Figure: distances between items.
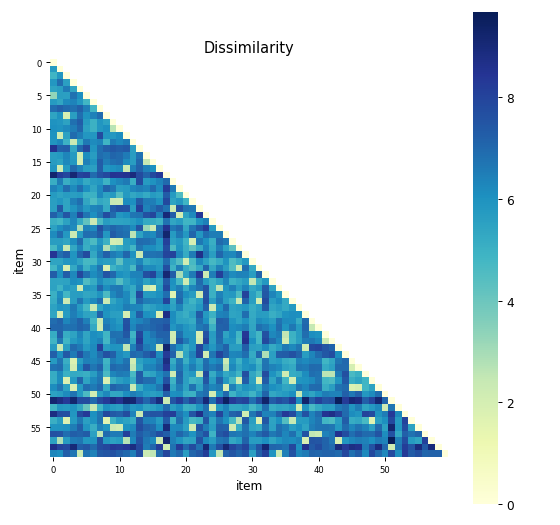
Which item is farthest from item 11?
51
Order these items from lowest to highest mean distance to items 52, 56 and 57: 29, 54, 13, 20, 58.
20, 54, 29, 13, 58
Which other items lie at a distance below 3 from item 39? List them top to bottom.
7, 40, 56
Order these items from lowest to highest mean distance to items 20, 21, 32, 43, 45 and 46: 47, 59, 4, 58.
47, 4, 59, 58
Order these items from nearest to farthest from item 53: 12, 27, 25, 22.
12, 27, 25, 22
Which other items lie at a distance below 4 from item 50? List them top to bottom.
6, 24, 37, 52
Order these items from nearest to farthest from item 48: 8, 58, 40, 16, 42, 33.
8, 42, 33, 16, 40, 58
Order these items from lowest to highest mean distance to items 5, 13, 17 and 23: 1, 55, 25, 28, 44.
44, 28, 1, 55, 25
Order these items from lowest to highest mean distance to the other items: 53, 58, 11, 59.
11, 59, 53, 58
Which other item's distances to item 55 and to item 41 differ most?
22
